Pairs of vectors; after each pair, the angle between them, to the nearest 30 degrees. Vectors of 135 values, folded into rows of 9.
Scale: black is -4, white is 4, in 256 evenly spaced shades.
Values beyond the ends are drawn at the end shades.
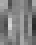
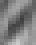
120 degrees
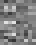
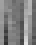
90 degrees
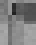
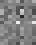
90 degrees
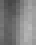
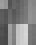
60 degrees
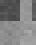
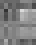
60 degrees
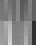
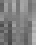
150 degrees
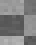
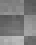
30 degrees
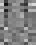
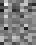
150 degrees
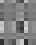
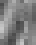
60 degrees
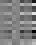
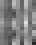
90 degrees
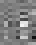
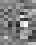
30 degrees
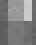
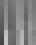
90 degrees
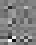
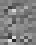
30 degrees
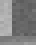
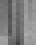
120 degrees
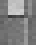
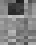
150 degrees
